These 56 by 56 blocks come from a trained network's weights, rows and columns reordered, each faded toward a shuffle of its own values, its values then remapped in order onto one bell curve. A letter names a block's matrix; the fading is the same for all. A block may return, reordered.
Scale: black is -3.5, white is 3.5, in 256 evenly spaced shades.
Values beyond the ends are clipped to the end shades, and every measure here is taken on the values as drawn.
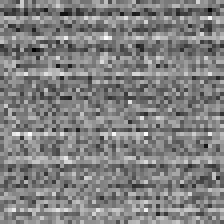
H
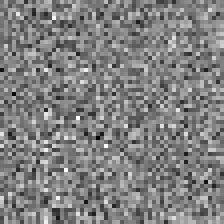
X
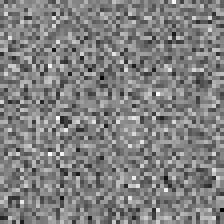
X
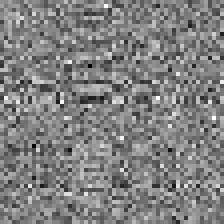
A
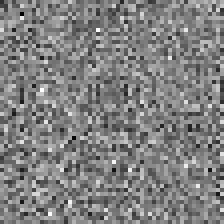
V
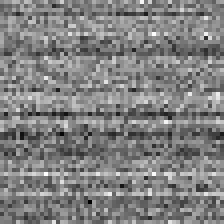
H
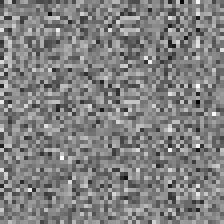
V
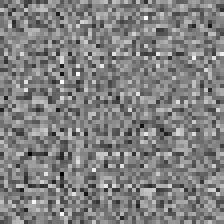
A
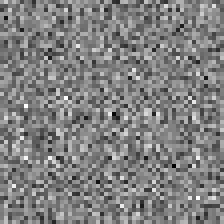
X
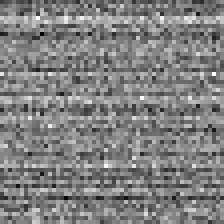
H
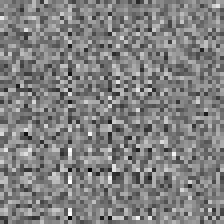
V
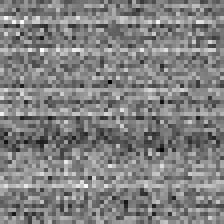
H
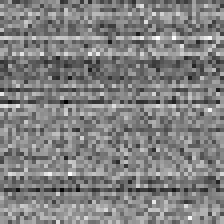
H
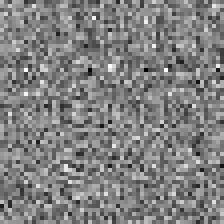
X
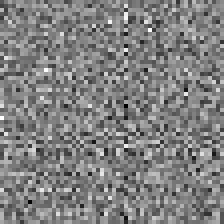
A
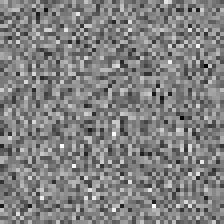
X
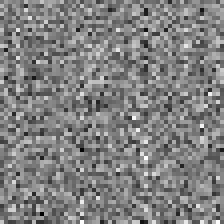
V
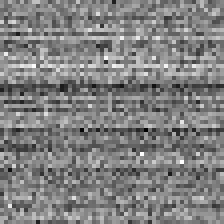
H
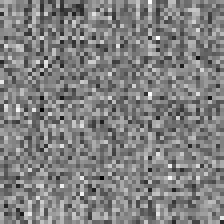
V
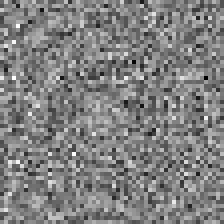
X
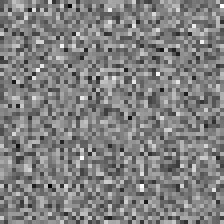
X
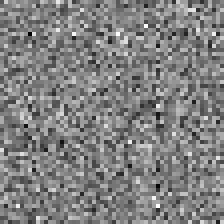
X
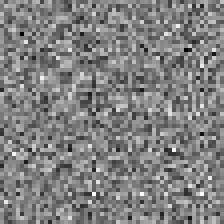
X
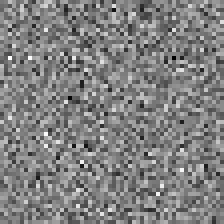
X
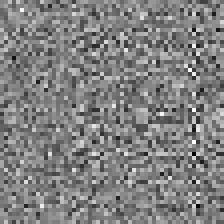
V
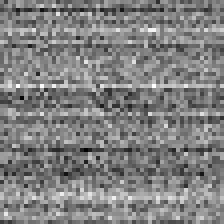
H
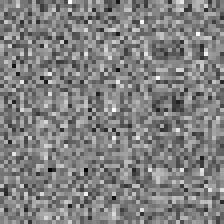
X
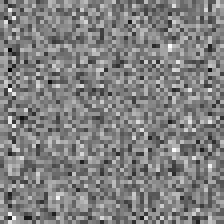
V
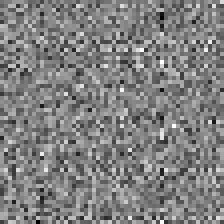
A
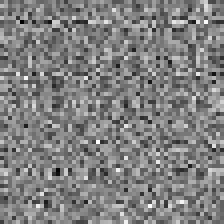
A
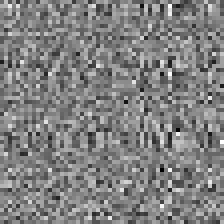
V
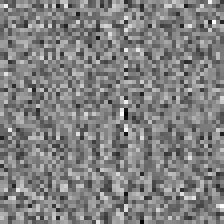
A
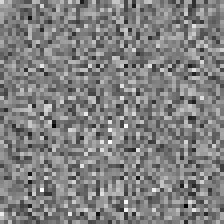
V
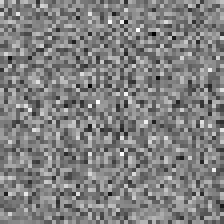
X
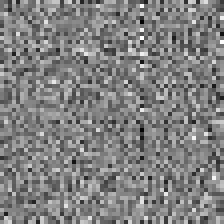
A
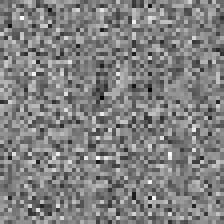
V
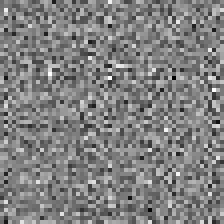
V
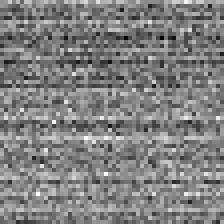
H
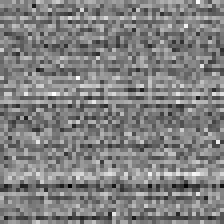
H
